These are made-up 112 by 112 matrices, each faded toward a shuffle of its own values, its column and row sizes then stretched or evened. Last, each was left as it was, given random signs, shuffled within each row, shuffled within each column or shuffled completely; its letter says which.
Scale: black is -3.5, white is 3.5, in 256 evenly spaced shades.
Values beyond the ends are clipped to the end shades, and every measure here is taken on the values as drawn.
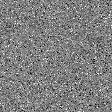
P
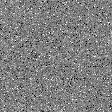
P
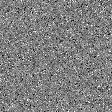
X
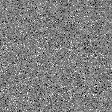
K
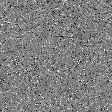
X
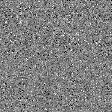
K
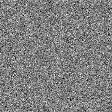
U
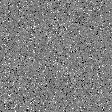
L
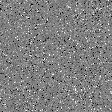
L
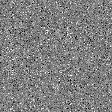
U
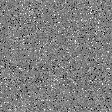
U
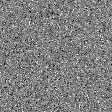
L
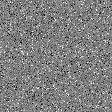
X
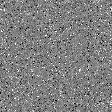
L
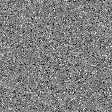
P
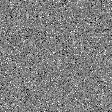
P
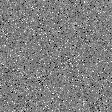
X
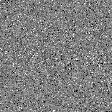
U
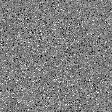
U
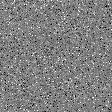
X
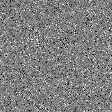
L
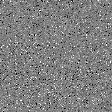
K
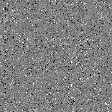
K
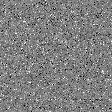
P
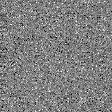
K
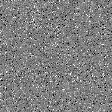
K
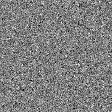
L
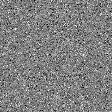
U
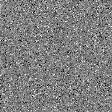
U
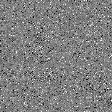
K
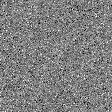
X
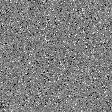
X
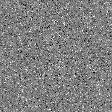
L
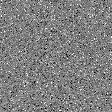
L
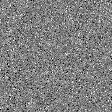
L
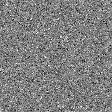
P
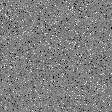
X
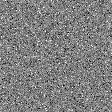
X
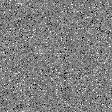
U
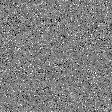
P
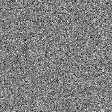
U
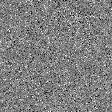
L
